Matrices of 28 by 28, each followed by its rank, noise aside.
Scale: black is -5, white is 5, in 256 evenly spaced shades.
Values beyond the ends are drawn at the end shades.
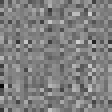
three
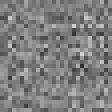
five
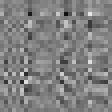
two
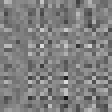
two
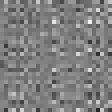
two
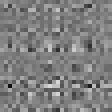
two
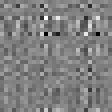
two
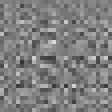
three
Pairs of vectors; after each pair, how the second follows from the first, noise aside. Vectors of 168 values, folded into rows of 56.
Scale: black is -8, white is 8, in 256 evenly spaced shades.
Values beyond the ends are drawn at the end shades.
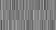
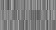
shuffled.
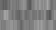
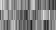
wrapped around, negated, scaled up.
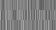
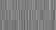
reversed, shrunk.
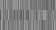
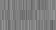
wrapped around, negated, shrunk.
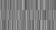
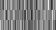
wrapped around, scaled up.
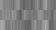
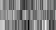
scaled up.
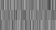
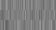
reversed, shrunk.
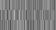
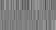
reversed, partly zeroed.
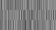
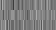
wrapped around.
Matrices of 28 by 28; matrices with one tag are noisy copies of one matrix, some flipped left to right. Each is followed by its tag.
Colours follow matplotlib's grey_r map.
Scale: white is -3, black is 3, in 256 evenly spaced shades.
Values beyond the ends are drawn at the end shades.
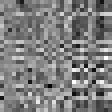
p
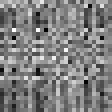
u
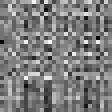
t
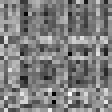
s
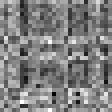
s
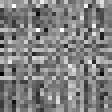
u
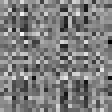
t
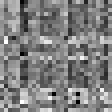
s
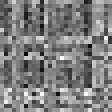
s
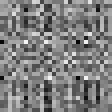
t
